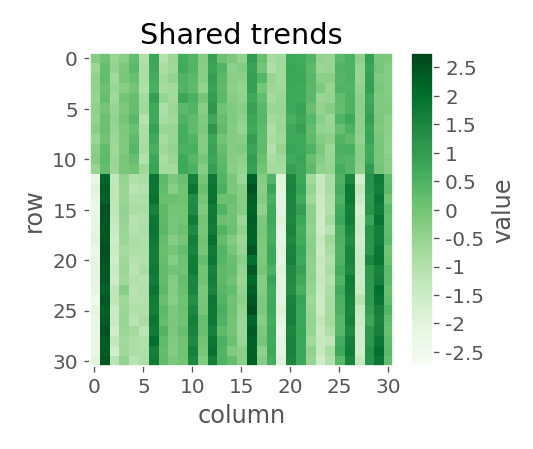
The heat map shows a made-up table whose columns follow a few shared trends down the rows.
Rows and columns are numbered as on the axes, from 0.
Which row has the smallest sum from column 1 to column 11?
3
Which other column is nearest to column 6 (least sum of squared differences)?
12
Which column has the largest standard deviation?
1
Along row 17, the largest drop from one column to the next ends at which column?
2
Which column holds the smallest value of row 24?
0
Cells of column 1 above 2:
19
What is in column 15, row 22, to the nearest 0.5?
-0.5
